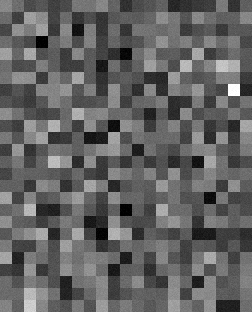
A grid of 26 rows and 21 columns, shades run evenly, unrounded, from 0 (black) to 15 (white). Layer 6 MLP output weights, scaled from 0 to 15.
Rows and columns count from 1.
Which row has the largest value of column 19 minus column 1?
6
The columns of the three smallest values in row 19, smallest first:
8, 9, 17
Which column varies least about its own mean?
12
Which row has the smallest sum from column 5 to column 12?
18
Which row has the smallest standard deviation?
15
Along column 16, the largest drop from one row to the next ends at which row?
7
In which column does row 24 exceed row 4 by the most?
4
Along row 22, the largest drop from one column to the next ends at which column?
2
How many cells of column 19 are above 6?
12
